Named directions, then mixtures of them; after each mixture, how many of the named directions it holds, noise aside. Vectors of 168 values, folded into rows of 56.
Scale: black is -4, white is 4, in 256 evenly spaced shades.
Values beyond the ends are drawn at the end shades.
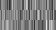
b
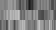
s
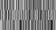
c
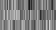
three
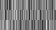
two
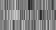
three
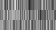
three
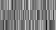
one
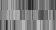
one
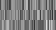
one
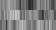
one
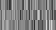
one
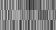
two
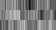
one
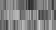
one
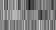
two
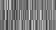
two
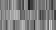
two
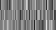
one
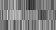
two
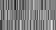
one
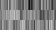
two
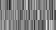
one
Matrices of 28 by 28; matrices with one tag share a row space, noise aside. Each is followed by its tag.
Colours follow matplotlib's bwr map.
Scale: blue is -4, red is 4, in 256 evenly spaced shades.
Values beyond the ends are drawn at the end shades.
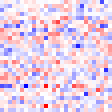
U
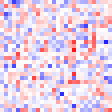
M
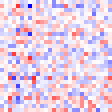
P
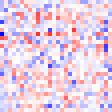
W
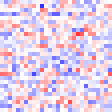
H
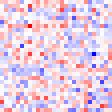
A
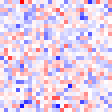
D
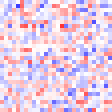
A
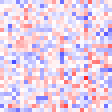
A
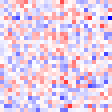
A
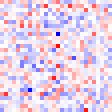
D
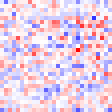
U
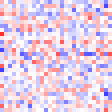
W
